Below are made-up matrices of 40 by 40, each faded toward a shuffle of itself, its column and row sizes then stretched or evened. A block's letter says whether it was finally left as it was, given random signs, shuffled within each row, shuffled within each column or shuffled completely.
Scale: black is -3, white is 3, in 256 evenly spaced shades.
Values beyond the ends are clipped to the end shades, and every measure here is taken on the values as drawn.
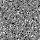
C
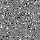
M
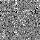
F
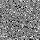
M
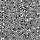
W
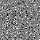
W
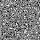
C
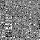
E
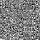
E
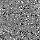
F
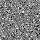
C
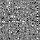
F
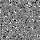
M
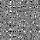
E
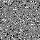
M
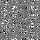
E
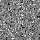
W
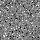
C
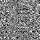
E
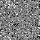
F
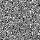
W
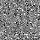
F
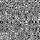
E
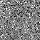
M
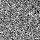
C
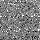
M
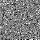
M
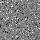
C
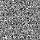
F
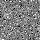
C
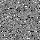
M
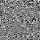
E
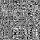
E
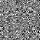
E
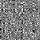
E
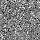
C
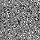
W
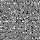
M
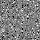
W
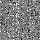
W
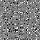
E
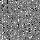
W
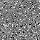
M
